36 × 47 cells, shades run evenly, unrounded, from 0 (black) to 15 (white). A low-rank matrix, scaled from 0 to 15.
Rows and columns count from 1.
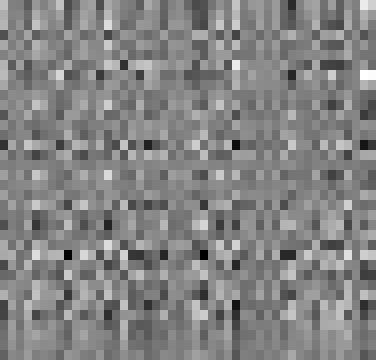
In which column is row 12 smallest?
46
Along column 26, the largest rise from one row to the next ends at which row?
27
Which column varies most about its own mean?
30
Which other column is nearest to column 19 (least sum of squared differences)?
15
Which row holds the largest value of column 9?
28
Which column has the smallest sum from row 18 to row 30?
26
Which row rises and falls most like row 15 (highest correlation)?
31
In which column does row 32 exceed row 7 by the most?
43
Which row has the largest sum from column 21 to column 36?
7
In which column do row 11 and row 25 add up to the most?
14
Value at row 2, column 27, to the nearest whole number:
8
